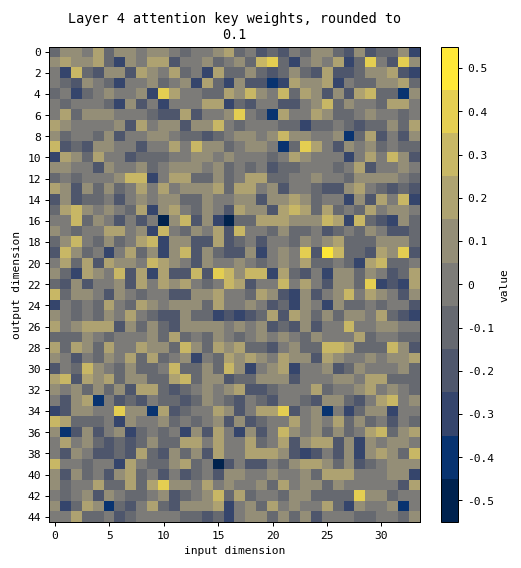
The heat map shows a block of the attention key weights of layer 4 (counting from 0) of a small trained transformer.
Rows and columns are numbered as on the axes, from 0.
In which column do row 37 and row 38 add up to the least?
28
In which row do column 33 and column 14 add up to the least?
2
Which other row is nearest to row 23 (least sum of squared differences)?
26
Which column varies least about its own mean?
3
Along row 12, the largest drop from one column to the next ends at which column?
9
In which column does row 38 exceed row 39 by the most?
15
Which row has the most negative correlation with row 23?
14
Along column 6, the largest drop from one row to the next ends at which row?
35
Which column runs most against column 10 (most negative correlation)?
25
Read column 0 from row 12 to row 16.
-0.1 0.2 -0.2 -0.1 0
